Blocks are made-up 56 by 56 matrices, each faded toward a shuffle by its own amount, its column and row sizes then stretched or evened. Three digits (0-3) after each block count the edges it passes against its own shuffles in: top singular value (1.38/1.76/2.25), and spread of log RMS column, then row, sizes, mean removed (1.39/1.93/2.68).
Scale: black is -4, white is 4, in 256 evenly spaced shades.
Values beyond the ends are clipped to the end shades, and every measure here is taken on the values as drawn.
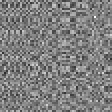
3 1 2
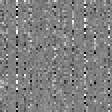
2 3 0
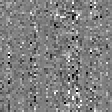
0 3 0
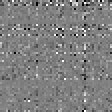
2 2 3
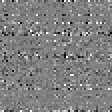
0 2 3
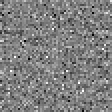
1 1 0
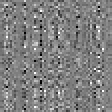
3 3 0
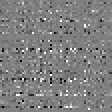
1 2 3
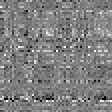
3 0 3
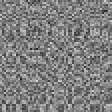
3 0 1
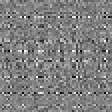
3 1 3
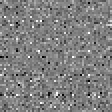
1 1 2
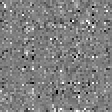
0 2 2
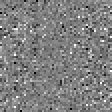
1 2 0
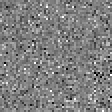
1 1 0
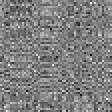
3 0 0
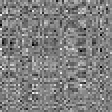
3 2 1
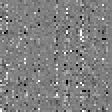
0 3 1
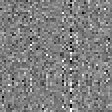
2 2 0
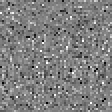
1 0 0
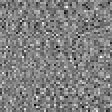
3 1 0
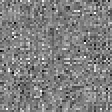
2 1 1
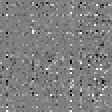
1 2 2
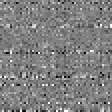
2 0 3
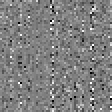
0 3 0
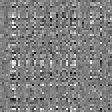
3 3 2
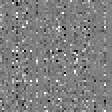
0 3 1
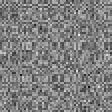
3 0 0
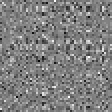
3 2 1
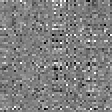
3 2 2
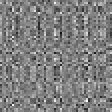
3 3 2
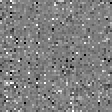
0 2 1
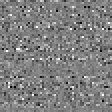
0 0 3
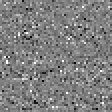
0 0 1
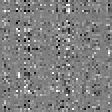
2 3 2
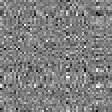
3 2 1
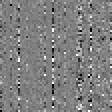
2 3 0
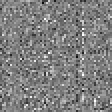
1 2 1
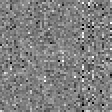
1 2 0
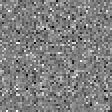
2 1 0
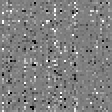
0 3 1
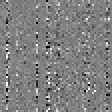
1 3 1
